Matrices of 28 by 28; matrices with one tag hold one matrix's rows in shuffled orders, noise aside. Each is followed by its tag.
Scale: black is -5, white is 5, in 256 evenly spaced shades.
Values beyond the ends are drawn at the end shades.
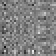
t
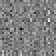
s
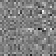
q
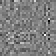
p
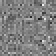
q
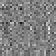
s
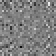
s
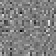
s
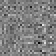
q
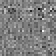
q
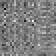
t
